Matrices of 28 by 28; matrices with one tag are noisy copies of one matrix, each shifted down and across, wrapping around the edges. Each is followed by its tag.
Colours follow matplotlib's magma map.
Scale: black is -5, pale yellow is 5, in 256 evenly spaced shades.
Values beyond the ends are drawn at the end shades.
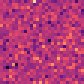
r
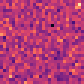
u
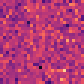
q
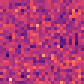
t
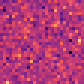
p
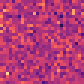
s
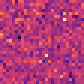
r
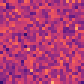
p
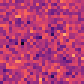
t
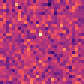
p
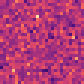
p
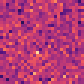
s
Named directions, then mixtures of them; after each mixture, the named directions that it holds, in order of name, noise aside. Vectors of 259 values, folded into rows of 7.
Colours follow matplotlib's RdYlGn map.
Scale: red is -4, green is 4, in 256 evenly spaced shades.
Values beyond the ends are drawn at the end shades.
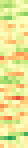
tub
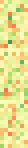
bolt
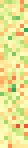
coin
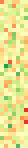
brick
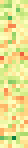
bolt, brick, tub.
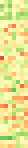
brick, coin, tub.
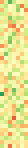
bolt, coin.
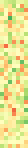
bolt, brick.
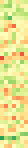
bolt, brick, tub.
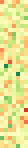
brick.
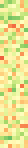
bolt, coin, tub.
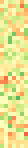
bolt, coin, tub.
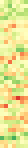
brick, tub.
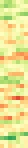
tub.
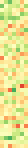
coin, tub.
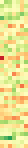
coin, tub.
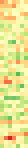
brick, tub.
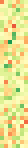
bolt, brick.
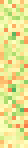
brick, coin.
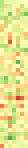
bolt, tub.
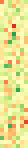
bolt, brick.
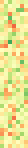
bolt.
